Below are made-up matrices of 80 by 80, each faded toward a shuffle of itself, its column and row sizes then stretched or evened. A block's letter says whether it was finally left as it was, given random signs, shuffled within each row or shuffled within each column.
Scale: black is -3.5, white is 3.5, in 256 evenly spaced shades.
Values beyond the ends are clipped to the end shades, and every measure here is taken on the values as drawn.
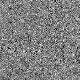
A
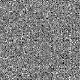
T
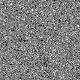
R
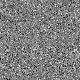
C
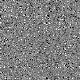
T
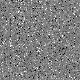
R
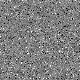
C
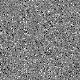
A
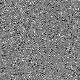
R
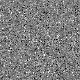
A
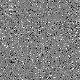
T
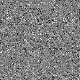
A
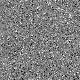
R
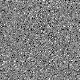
A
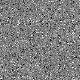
A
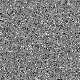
C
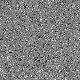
C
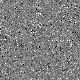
R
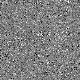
A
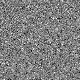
C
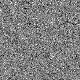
C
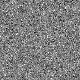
R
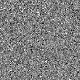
T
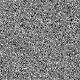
A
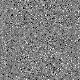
A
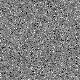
R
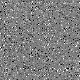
T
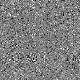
T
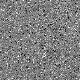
R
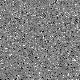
C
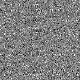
T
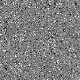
T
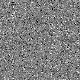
R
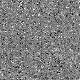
A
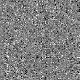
T
